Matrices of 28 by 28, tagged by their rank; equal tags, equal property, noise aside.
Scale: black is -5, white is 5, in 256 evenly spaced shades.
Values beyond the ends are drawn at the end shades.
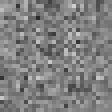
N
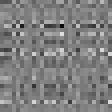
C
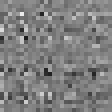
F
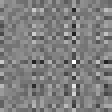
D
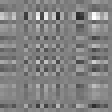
D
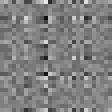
D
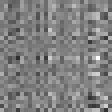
C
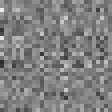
F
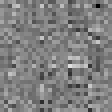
F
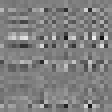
C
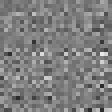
N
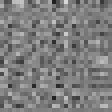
F
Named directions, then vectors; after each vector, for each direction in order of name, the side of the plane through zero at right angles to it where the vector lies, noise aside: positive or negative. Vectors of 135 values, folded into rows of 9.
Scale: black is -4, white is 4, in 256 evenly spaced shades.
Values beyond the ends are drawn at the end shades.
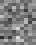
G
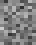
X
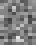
positive, positive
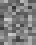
negative, negative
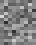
positive, negative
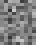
positive, positive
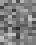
negative, negative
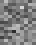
positive, negative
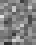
positive, positive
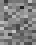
negative, positive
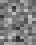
negative, negative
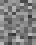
positive, positive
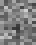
negative, positive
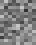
positive, negative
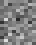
positive, negative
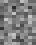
negative, negative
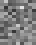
positive, negative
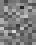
negative, positive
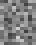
positive, positive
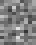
positive, positive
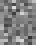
positive, positive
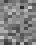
negative, positive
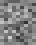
negative, positive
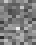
positive, negative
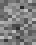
negative, positive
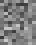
positive, negative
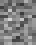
negative, negative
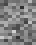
negative, positive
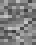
positive, negative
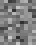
negative, negative
